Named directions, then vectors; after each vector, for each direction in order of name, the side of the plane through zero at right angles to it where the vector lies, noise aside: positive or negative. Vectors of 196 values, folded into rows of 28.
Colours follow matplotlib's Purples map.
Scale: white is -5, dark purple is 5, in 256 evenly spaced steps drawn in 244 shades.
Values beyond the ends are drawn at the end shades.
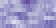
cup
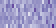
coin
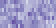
negative, negative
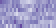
positive, negative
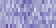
negative, positive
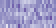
positive, negative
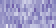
positive, negative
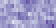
positive, positive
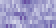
negative, positive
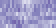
positive, negative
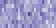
negative, negative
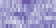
negative, positive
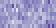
positive, positive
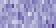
positive, positive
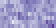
positive, positive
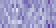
positive, positive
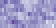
negative, negative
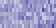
positive, positive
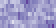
positive, positive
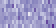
positive, positive
